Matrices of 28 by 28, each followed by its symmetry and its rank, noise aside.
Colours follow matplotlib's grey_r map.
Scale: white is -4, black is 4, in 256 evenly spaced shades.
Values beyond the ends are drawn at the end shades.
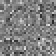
symmetric, rank six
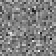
antisymmetric, rank eight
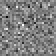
antisymmetric, rank eight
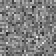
symmetric, rank six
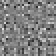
antisymmetric, rank four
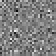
no symmetry, rank six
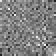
symmetric, rank four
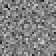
symmetric, rank eight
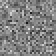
symmetric, rank eight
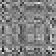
no symmetry, rank four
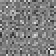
symmetric, rank four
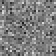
no symmetry, rank eight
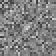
symmetric, rank eight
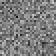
symmetric, rank six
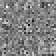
no symmetry, rank eight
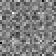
symmetric, rank four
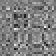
no symmetry, rank four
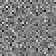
symmetric, rank eight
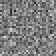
no symmetry, rank six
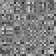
symmetric, rank four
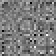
symmetric, rank four
